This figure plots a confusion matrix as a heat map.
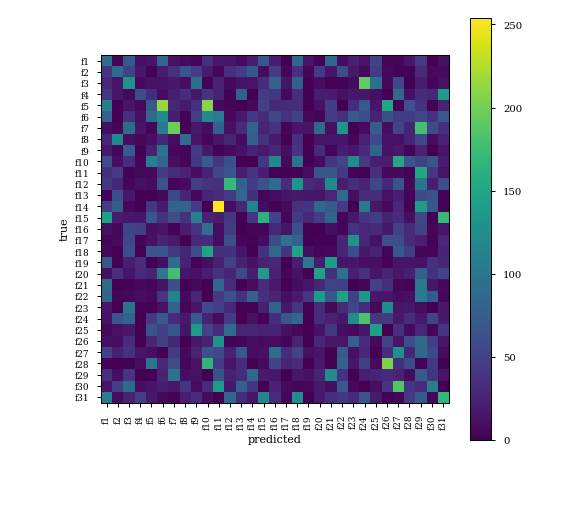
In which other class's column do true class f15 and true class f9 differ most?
f31
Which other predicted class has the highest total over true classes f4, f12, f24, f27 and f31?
f18
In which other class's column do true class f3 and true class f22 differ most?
f20
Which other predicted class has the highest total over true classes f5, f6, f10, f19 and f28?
f26
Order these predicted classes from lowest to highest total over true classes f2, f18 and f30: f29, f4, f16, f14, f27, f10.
f4, f29, f14, f16, f10, f27
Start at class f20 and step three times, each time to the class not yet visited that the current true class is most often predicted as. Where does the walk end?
f21
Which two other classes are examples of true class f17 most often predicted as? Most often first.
f23, f18
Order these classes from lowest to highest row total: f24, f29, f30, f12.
f29, f30, f24, f12
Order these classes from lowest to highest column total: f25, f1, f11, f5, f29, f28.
f28, f5, f25, f1, f11, f29
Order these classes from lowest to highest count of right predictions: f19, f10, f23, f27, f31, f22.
f23, f10, f19, f27, f22, f31
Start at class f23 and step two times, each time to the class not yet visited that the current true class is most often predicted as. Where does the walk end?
f11
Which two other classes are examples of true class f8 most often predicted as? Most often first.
f2, f14
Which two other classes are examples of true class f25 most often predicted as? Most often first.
f9, f12
